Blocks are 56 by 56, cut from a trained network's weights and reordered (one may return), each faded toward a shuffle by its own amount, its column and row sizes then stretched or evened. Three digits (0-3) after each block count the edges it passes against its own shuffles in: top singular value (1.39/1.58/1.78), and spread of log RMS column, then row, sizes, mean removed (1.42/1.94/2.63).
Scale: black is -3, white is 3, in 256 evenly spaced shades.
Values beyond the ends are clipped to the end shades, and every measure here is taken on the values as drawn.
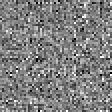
1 2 1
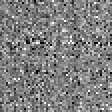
0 0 1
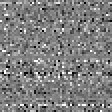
1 1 3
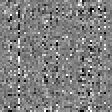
0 3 1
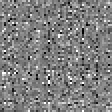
0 3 1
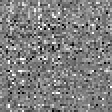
0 2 2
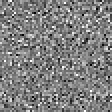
1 0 1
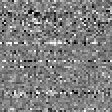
2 1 3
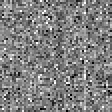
0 0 0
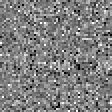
1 2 1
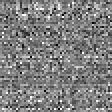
3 0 2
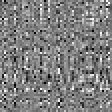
3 3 2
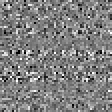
3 1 3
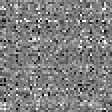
1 2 2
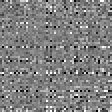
3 2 3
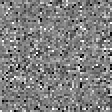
0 1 1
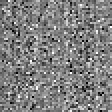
0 1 0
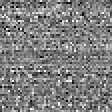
2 1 1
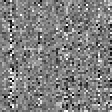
2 3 0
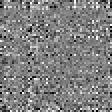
3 2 3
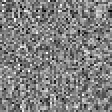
2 0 0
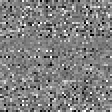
1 1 3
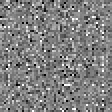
0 2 1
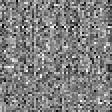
1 0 1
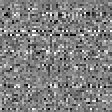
3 0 3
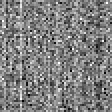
2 0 0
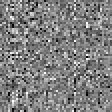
3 2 1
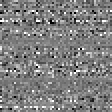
1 1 3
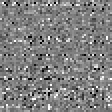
0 1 3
